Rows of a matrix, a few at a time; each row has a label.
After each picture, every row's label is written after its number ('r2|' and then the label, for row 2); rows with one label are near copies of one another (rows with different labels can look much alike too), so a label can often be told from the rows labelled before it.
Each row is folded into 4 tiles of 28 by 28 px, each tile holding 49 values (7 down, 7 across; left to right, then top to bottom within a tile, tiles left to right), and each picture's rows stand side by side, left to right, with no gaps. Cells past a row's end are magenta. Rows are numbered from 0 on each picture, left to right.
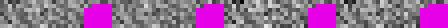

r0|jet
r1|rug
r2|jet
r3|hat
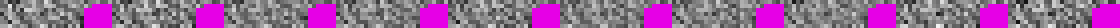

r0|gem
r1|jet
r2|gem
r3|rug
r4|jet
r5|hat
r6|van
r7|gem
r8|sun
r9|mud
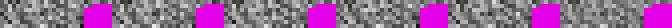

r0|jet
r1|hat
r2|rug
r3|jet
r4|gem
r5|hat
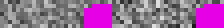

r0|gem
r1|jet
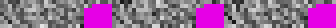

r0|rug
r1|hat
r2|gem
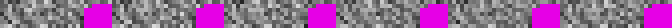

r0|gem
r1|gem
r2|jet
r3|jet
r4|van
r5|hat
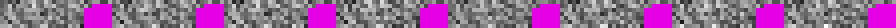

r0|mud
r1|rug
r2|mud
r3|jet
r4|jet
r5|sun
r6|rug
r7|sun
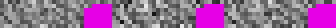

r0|jet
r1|mud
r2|mud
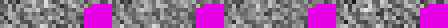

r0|jet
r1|rug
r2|hat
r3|mud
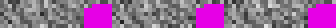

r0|rug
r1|rug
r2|hat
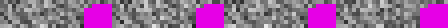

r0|jet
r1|jet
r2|sun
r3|hat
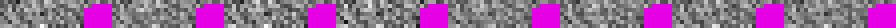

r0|sun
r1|jet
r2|sun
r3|mud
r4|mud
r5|rug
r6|sun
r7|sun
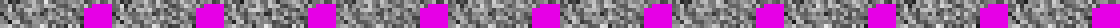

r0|gem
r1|jet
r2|rug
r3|mud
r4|hat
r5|hat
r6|gem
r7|rug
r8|hat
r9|gem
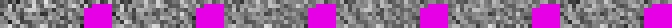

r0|mud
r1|gem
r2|sun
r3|rug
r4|sun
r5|gem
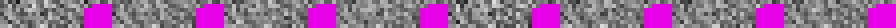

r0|mud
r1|rug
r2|gem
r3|sun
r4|hat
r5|sun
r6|hat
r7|rug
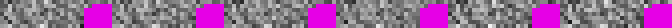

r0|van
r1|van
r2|hat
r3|hat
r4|hat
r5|gem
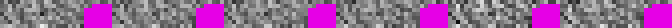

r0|sun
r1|mud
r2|hat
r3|rug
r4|mud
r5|gem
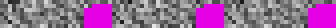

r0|gem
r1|jet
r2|jet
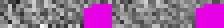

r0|hat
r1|jet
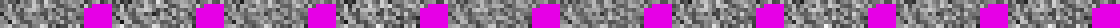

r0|rug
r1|van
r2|jet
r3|hat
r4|jet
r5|van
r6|rug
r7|jet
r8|hat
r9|rug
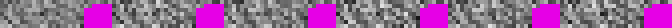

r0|van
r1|hat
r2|gem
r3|gem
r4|rug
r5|mud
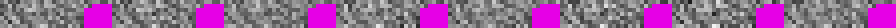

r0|rug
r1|jet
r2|jet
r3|gem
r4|gem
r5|hat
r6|sun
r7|gem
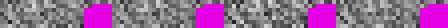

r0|mud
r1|mud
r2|mud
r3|van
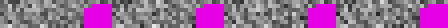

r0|hat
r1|sun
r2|rug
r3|gem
